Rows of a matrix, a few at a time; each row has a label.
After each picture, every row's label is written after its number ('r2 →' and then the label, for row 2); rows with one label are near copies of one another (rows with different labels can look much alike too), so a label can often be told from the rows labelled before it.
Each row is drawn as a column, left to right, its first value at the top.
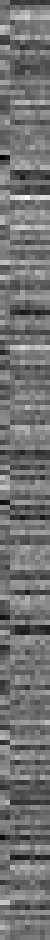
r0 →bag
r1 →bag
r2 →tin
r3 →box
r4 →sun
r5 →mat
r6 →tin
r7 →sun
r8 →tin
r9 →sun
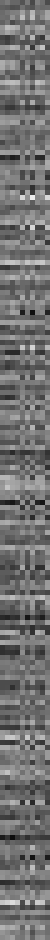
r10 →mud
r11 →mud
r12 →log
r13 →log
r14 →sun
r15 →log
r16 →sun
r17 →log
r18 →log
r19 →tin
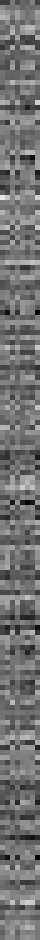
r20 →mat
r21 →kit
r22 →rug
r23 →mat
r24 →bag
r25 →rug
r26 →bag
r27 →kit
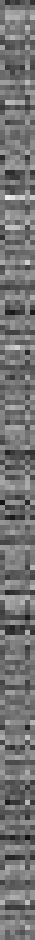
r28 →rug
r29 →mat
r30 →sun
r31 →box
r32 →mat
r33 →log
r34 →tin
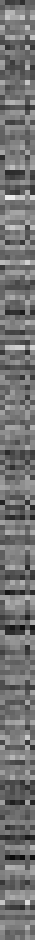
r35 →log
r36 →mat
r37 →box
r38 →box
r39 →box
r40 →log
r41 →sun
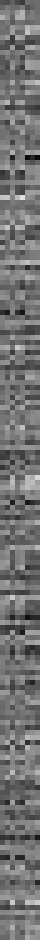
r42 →tin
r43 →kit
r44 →rug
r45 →sun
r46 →mat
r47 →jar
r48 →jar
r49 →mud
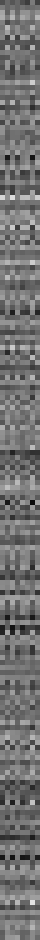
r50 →mat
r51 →bag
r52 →sun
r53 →rug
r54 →box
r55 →tin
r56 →log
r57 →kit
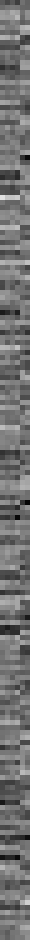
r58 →sun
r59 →sun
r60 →sun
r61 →sun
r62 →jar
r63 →bag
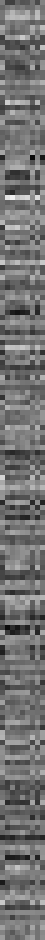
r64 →mud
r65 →box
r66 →mat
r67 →kit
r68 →sun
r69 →sun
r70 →bag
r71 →mat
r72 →bag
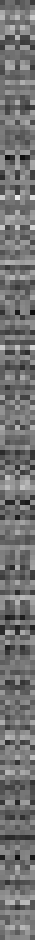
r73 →sun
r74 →mud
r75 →bag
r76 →box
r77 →bag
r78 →rug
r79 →kit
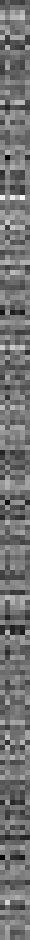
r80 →sun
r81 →rug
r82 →mat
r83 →box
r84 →mat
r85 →rug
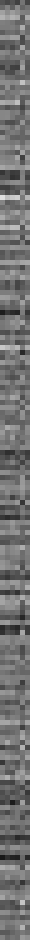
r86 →tin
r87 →tin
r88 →sun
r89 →box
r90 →log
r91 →tin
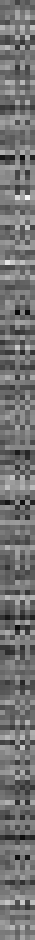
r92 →bag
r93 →log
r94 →mud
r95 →sun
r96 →bag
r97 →sun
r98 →bag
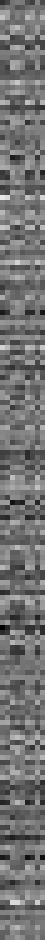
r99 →box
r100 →sun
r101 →mud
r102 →log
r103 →log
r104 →kit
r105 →kit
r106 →mud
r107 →kit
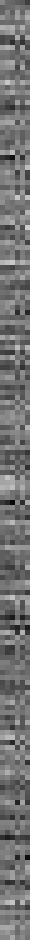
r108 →bag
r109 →mud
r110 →rug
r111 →sun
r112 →bag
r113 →box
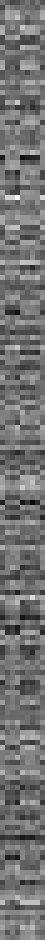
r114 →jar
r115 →mat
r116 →tin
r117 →mat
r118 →bag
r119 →jar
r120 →rug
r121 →bag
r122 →mat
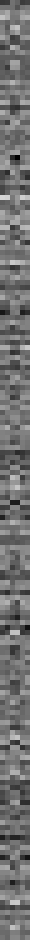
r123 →tin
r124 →mat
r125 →mud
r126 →bag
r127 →tin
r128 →box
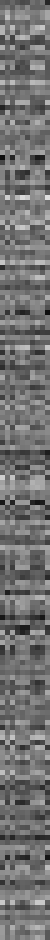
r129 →mud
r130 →mat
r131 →mud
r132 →box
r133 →sun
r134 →box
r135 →jar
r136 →bag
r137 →bag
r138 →tin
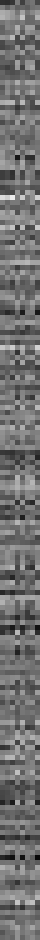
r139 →mat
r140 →tin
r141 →box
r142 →mud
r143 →kit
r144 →jar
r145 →log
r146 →kit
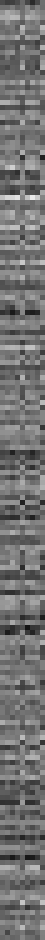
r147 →kit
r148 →mat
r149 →tin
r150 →sun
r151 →log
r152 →box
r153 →tin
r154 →kit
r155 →jar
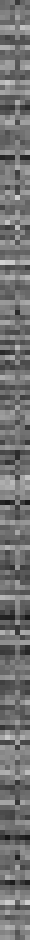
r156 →log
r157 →log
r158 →log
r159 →tin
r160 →mud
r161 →mud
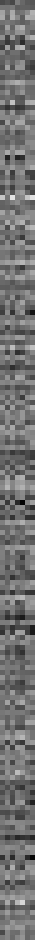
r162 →mat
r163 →rug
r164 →mat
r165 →bag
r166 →rug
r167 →mat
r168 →sun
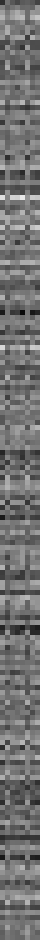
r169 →tin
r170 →jar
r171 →mat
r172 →mat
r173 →kit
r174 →rug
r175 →sun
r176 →box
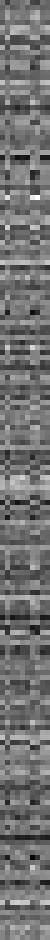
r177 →log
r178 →sun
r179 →jar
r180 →mud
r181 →mud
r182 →bag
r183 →kit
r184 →mat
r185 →mud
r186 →mud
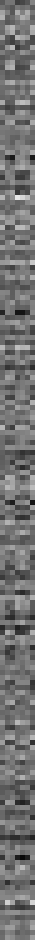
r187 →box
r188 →mud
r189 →jar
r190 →sun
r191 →tin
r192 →mat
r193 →bag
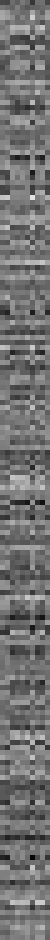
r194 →tin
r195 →tin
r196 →mud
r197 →rug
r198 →mud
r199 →rug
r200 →kit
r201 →log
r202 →bag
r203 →tin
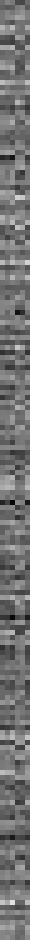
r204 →jar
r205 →jar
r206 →bag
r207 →tin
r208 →tin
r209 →log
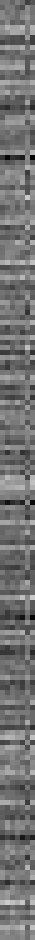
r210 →log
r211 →mud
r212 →rug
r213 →jar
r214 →bag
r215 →tin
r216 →rug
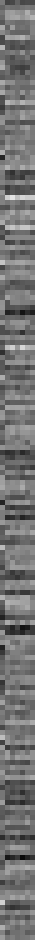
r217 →log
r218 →tin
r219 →sun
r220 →sun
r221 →sun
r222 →mat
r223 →tin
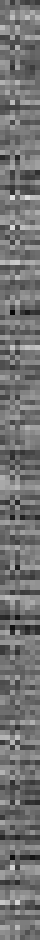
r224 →mud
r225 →log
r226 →kit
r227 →log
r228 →tin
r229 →sun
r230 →sun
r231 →box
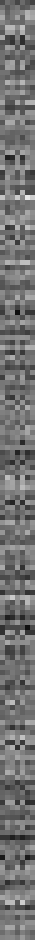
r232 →box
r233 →mud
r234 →rug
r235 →tin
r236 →jar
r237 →mat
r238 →mat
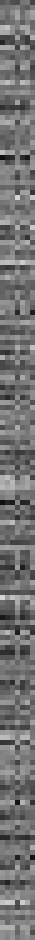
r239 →rug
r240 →mud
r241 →rug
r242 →sun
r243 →log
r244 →rug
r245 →sun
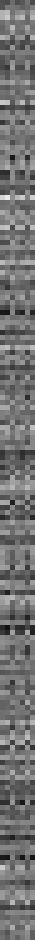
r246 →kit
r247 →mat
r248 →bag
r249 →mat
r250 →kit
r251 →mud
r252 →sun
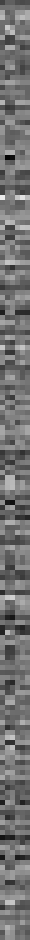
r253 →mat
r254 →rug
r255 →rug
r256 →tin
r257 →sun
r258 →mat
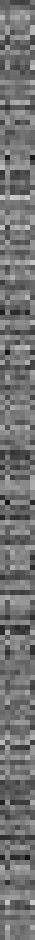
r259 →kit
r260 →rug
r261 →tin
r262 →kit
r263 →sun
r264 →kit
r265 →jar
